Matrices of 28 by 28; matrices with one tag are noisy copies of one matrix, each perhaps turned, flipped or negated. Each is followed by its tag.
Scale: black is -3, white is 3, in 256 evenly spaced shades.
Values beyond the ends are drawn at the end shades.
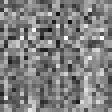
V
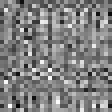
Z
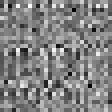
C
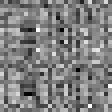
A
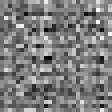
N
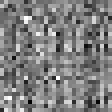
N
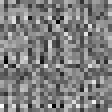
C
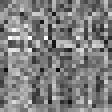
V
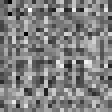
N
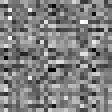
C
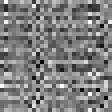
Z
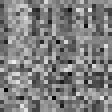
V
